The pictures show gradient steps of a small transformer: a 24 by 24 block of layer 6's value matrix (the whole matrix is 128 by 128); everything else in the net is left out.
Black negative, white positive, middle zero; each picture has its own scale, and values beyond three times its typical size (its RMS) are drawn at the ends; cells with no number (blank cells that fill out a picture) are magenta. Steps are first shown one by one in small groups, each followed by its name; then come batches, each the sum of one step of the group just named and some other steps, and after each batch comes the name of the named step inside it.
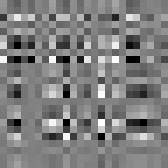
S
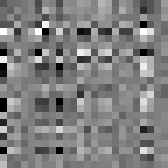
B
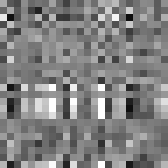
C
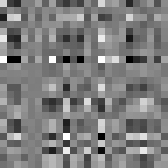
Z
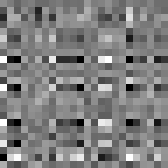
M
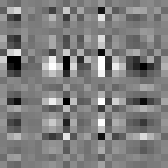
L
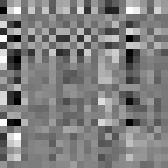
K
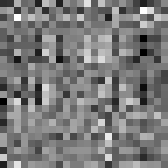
S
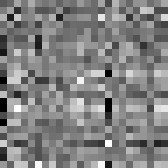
C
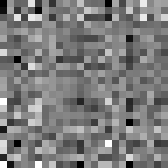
M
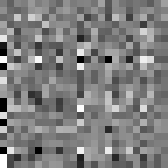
B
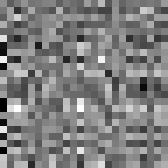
Z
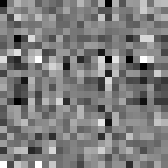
L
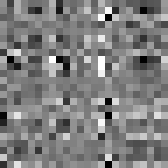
L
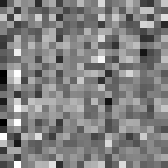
C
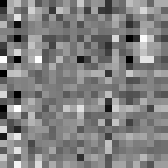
K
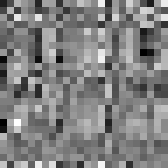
C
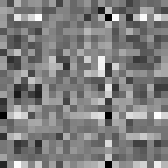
L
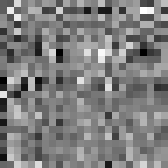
K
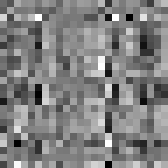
L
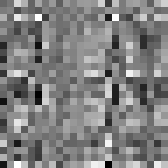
C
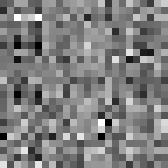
S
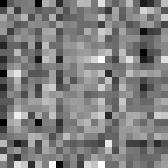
C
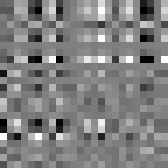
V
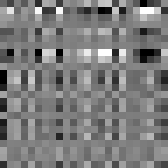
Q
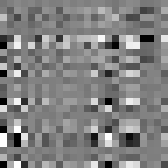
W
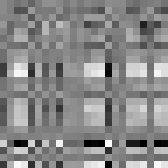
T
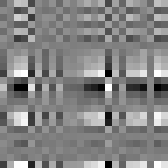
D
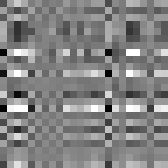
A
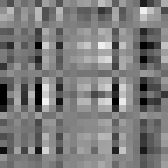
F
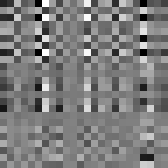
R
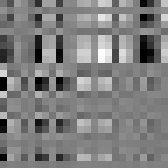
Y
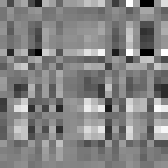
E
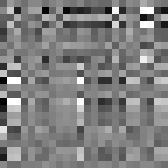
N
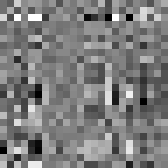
F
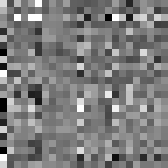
N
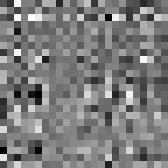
R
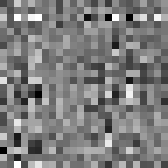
W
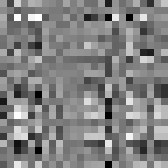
E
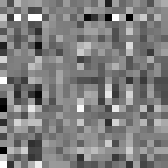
E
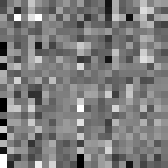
N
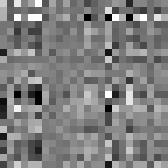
A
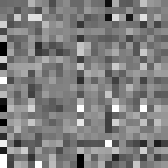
T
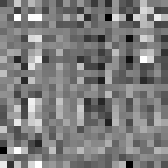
N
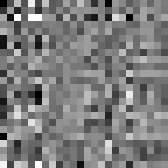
R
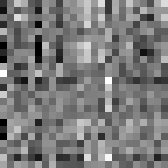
Y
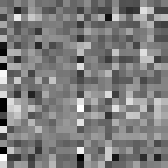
N
